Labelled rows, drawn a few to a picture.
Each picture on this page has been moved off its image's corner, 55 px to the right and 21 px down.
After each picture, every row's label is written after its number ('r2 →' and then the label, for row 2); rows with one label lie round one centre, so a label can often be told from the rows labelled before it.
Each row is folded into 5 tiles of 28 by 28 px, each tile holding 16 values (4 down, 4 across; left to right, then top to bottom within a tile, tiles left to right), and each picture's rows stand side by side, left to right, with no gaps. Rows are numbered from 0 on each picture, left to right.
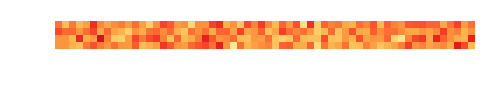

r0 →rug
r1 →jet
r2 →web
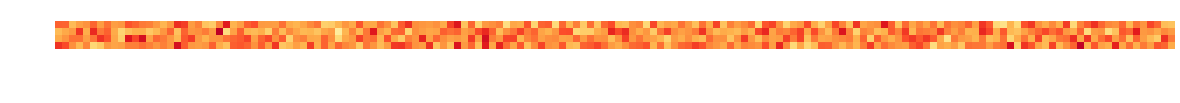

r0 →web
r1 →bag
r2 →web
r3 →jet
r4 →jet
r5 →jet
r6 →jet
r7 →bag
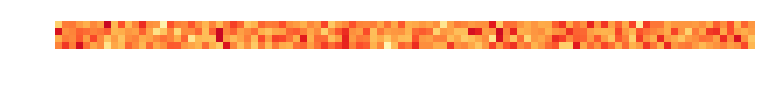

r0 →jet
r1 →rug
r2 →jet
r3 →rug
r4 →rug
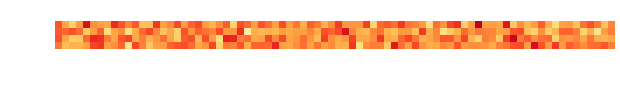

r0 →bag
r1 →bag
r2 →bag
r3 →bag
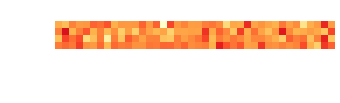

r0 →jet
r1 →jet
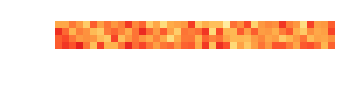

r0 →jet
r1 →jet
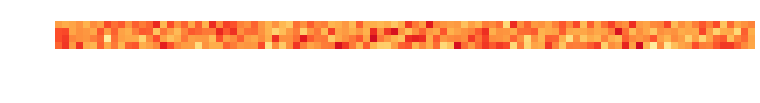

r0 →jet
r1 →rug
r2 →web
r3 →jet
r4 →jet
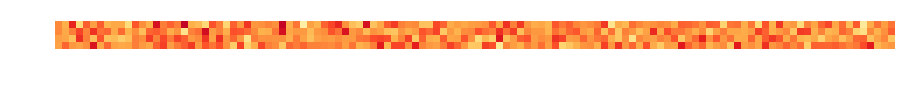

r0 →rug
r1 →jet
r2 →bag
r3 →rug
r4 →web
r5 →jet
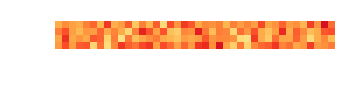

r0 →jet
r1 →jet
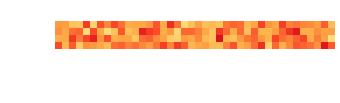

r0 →bag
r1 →rug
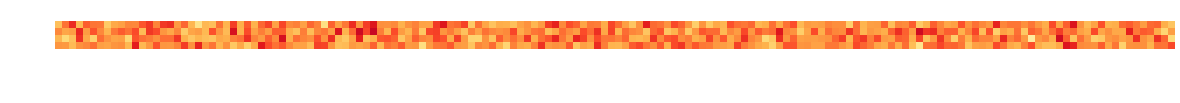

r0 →rug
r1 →web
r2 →rug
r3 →web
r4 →bag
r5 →rug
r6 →rug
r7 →rug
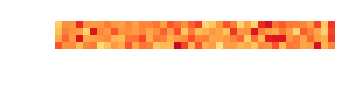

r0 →web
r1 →web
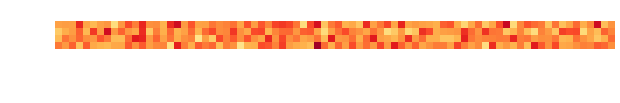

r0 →web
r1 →web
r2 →bag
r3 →bag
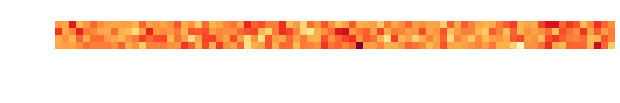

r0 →rug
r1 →jet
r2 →jet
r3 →web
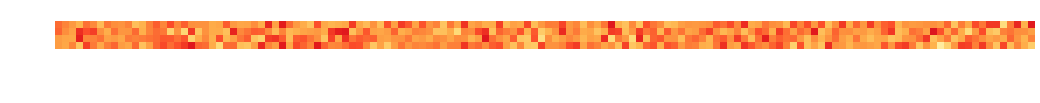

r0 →rug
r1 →web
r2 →jet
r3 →jet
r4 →rug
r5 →jet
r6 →web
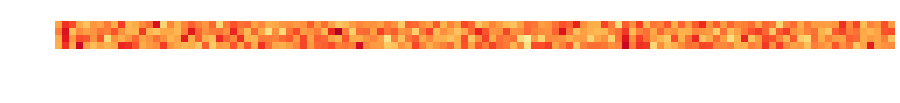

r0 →jet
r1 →rug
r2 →jet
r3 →jet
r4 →jet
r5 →jet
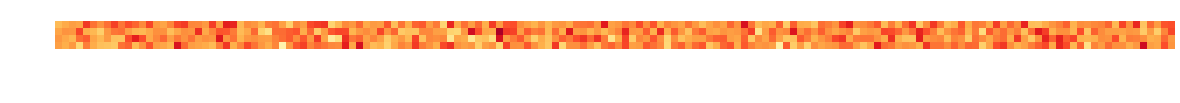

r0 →web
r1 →rug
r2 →jet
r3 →rug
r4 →jet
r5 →web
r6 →rug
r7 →jet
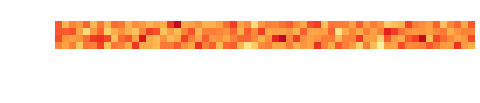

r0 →bag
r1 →web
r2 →web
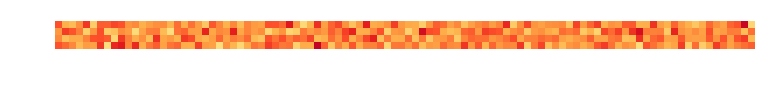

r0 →bag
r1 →web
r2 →bag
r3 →bag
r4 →rug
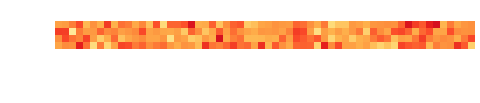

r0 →jet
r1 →rug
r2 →web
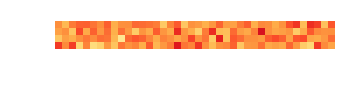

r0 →web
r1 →web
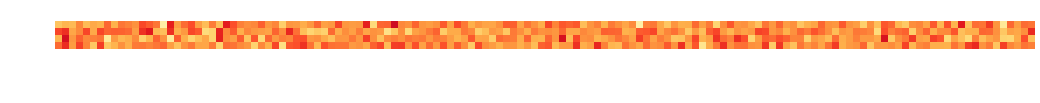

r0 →jet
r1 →rug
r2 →bag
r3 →web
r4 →rug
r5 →jet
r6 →jet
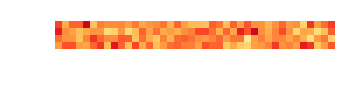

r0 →bag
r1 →jet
